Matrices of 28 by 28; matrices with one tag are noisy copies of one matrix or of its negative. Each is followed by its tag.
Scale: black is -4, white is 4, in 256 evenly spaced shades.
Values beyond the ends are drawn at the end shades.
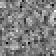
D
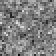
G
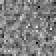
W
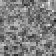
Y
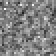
D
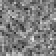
G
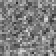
D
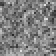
D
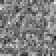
W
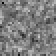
G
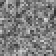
D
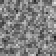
W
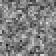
G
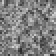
D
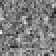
D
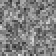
G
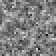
G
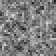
G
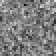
Y
